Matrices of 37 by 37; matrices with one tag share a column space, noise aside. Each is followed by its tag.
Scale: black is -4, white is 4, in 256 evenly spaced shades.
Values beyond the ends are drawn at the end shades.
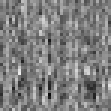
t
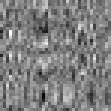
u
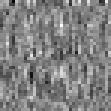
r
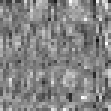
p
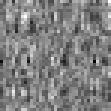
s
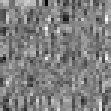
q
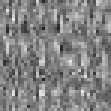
s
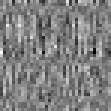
r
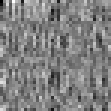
p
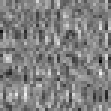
u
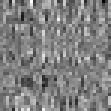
q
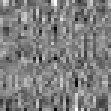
q
